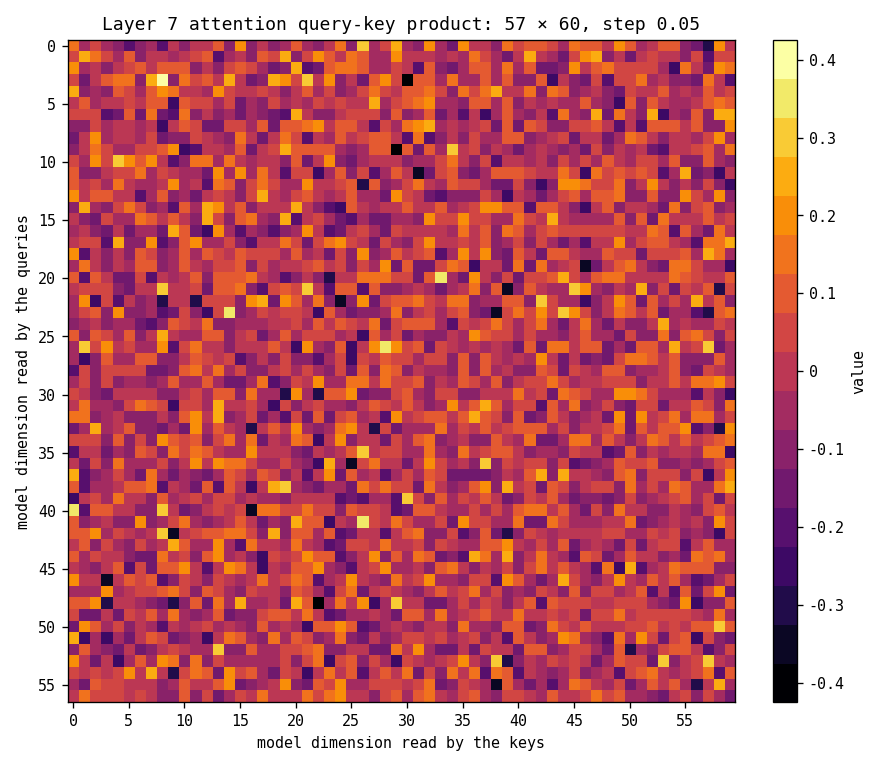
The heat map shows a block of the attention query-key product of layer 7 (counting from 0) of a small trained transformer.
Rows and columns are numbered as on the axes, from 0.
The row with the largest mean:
4
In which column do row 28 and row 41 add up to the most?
26
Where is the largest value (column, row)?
8, 3
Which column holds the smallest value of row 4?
49
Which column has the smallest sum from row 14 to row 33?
23
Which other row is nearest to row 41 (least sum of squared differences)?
18
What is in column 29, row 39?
-0.2
